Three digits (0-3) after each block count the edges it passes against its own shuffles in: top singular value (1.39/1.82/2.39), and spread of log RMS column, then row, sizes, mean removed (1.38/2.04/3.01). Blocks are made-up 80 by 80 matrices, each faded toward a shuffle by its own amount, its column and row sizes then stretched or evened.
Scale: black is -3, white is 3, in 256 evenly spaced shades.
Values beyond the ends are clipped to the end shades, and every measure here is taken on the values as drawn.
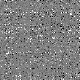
1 2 2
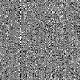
2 2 0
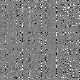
1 3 2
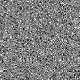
2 1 0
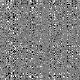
2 3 2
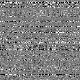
2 0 3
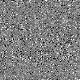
1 1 2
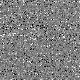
0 0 2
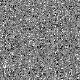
0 2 0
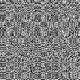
3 0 1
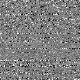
0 1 3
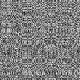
3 0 1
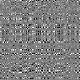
3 2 3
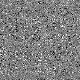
0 1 2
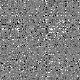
2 1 2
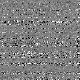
1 1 3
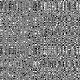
3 2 0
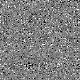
1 1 2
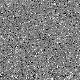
0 0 1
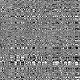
3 2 3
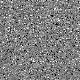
0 0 2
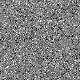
0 1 1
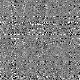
1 2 3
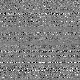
1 0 3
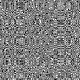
3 1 0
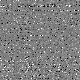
0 0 2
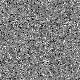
0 0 1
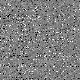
0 1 2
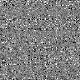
1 1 2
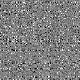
2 1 2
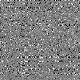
2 0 2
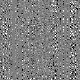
2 3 1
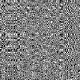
3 2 1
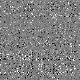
0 1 2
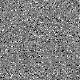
1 1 2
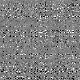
2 2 3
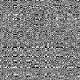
3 1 3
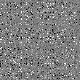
1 2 2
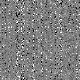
0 3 1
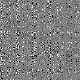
1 3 2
